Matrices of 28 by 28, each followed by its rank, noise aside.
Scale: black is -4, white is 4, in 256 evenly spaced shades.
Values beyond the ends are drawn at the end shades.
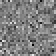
six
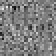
five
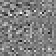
six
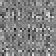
four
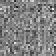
six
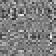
four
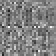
four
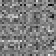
five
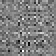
five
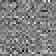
six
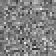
seven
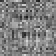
four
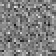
five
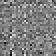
five
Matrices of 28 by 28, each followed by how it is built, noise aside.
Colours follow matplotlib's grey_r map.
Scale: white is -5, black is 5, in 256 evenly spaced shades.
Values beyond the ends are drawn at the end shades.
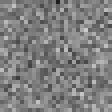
noise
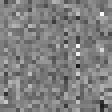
uneven columns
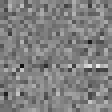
low rank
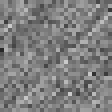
Hankel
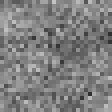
smooth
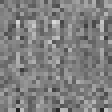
low rank
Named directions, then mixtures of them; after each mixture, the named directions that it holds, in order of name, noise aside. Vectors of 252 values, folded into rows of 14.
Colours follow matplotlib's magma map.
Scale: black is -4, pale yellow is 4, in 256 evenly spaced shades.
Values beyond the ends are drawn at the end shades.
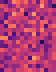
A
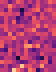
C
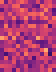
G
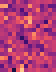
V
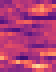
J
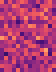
G.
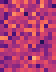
A.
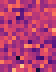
C.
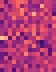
A, G.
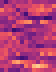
J.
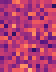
A, C.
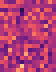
C, G, V.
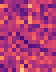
G, V.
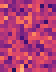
V.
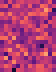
G, J, V.
